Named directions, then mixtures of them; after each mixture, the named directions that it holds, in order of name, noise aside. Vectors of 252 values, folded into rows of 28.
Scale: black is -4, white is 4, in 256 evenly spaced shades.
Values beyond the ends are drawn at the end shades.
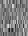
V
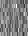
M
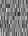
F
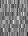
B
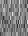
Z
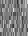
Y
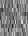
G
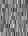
F, Y.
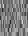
G, Y.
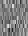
V.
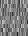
B, Z.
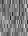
Z.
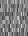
B.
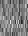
G, Z.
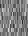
G, V, Y.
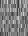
B, Y.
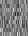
F, Y, Z.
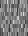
B.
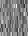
M.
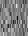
B, M, V.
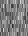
B, G.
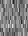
G, V, Z.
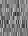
F, Y, Z.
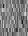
G, M, Y.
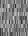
B, F, G.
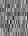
F, G.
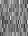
Z.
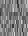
G, M, Y.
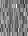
M.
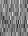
Z.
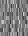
B, M.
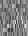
G, V.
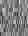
Y, Z.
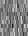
G, M, Y.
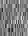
G, V, Z.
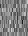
G, V, Y.
